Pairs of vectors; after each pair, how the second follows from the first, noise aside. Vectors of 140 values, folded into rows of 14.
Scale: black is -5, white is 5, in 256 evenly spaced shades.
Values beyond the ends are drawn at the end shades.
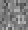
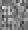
reversed.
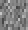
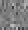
wrapped around, negated, partly zeroed.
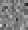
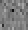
wrapped around, partly zeroed.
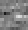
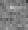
wrapped around, shrunk.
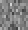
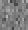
reversed, partly zeroed.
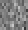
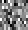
reversed, negated, scaled up.
